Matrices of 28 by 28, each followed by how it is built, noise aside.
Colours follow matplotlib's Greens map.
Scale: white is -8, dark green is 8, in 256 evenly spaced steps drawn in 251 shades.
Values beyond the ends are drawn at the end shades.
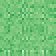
low rank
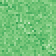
banded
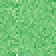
uneven columns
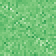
banded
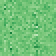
uneven columns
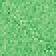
banded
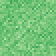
Hankel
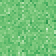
uneven columns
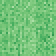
blocks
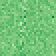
uneven columns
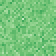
Hankel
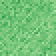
Hankel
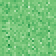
uneven columns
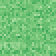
blocks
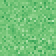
low rank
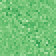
banded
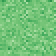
low rank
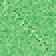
banded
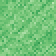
Hankel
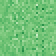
uneven columns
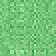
low rank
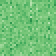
uneven columns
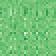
low rank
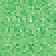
low rank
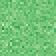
low rank
